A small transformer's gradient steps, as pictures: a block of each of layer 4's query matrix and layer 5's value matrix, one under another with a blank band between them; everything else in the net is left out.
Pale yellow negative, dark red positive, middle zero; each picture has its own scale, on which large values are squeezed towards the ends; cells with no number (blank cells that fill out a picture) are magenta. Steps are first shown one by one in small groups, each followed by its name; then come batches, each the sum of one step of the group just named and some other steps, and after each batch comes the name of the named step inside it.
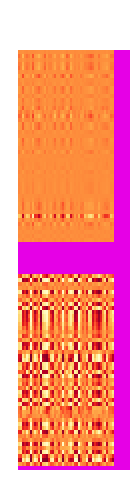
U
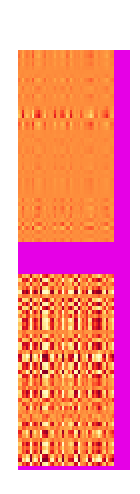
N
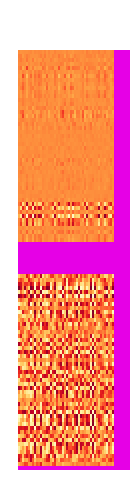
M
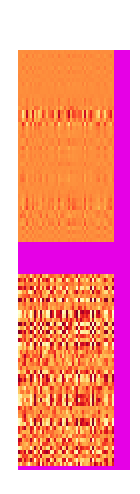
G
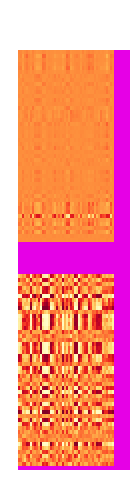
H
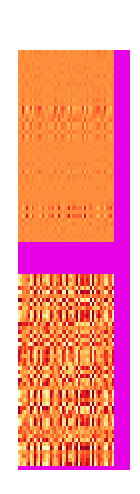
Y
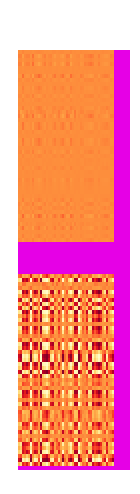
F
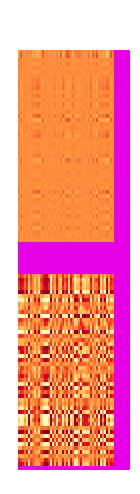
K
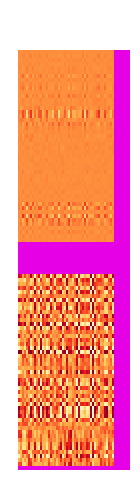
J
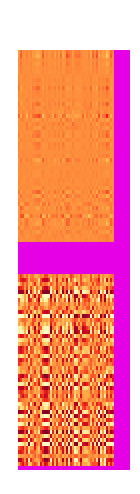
K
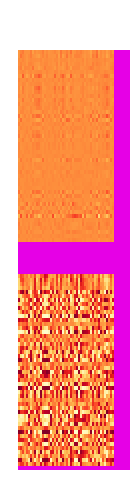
K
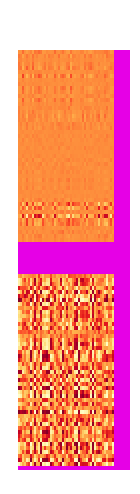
M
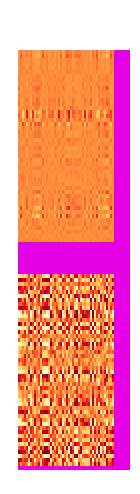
G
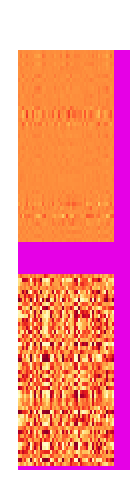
G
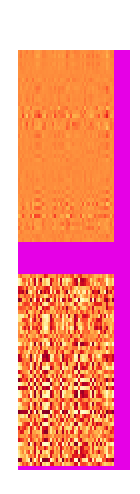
N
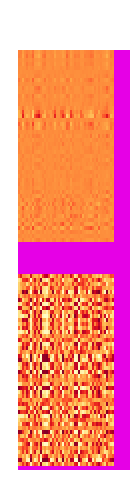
N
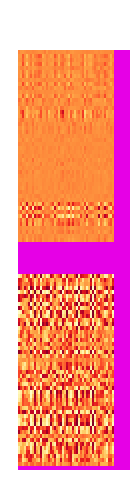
M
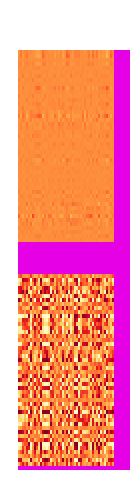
K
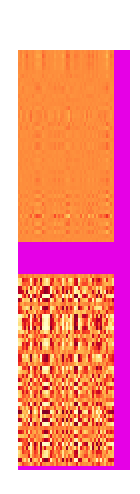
H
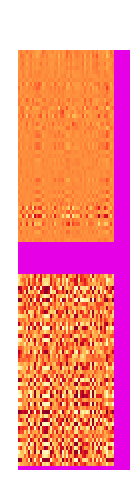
M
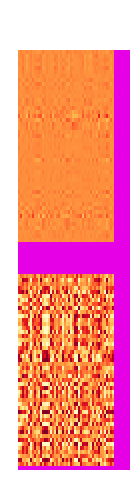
K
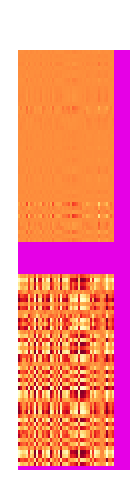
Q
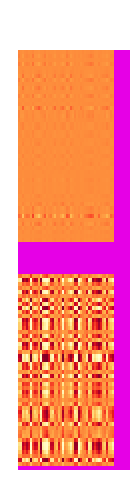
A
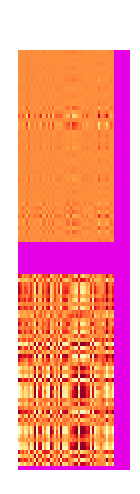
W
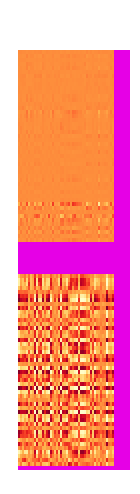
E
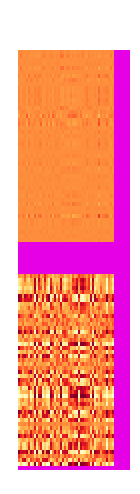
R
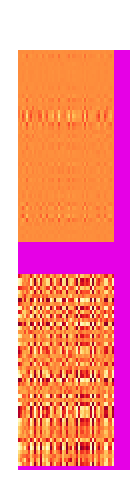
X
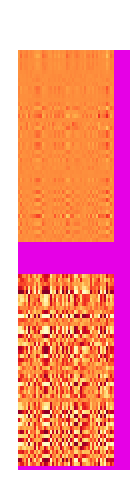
W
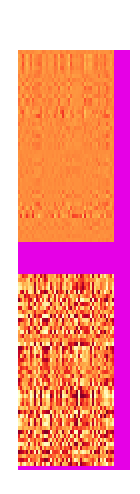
R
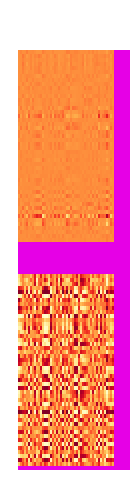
W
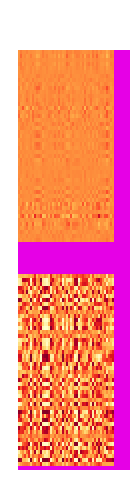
A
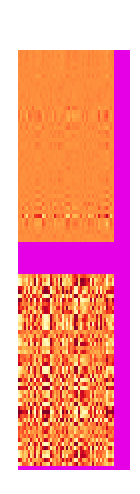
X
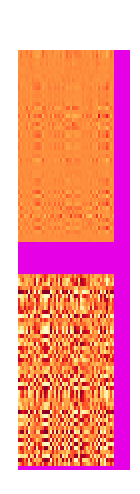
W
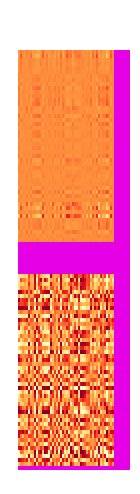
Q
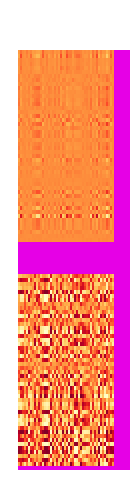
R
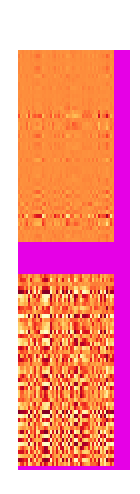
W
